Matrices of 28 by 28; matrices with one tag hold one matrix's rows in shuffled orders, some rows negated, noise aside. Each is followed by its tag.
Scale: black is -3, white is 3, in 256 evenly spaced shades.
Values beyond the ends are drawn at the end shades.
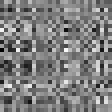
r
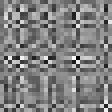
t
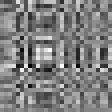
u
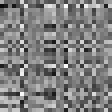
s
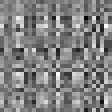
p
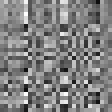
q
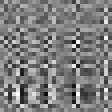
t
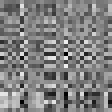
s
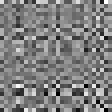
p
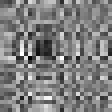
u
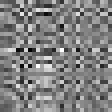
u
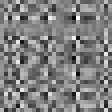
t
